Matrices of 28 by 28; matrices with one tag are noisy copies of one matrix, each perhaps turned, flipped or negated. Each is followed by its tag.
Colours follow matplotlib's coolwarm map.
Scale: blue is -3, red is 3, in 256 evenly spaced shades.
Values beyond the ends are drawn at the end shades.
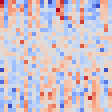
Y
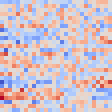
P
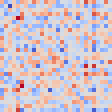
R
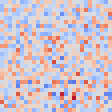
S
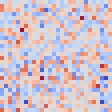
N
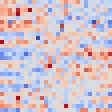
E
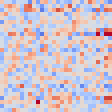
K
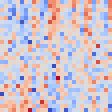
E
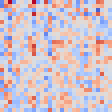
K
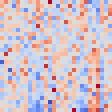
P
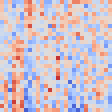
P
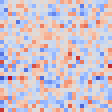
K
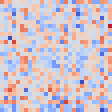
K
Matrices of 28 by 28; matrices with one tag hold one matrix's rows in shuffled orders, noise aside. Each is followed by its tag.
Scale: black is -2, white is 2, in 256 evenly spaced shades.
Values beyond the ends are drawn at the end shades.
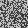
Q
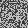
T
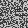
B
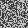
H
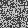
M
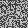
T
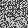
T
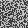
H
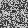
M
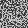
T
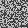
Q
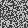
H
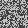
M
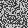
T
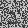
T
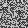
M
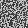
H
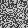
H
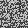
M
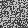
M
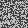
M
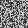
H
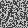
H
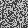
H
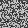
M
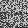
B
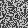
H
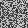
H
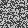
M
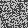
M
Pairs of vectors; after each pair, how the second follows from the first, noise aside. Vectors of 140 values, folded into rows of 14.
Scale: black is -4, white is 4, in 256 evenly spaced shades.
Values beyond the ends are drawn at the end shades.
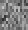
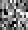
wrapped around, scaled up.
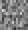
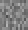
wrapped around, negated, shrunk.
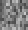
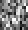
wrapped around, scaled up.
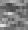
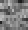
wrapped around, negated.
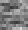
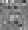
reversed, partly zeroed.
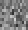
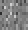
reversed, negated, partly zeroed.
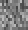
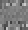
reversed, partly zeroed.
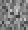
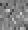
wrapped around, negated, partly zeroed.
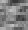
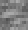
wrapped around, negated, shrunk.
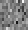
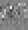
reversed, negated, partly zeroed.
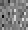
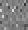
reversed, partly zeroed.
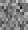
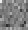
wrapped around, negated, partly zeroed.
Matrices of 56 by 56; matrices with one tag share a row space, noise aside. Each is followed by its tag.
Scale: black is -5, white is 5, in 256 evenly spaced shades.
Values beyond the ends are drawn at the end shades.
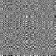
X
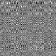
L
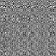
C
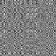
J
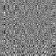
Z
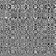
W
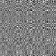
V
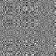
X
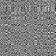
W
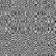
W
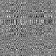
L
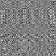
C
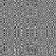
J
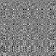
C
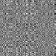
X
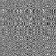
V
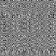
C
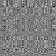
Z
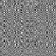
J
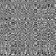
W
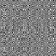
C
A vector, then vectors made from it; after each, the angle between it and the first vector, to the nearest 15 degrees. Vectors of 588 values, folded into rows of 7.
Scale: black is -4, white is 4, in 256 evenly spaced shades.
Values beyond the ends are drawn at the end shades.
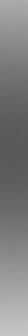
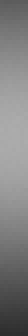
165 degrees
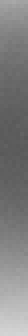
15 degrees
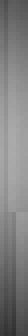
165 degrees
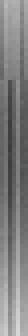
30 degrees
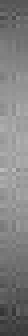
165 degrees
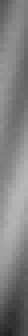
135 degrees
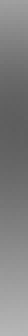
15 degrees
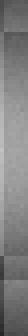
150 degrees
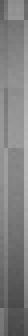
135 degrees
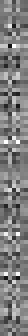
90 degrees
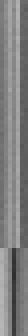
90 degrees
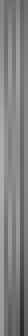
120 degrees
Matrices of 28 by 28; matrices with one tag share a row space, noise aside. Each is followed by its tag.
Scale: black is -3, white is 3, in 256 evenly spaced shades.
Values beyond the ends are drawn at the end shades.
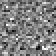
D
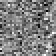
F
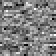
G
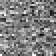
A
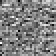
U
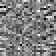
F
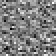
D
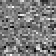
D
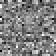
U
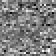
D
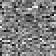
U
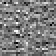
G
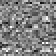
U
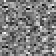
D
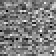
A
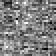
G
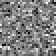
U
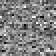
A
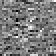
G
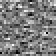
G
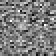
A
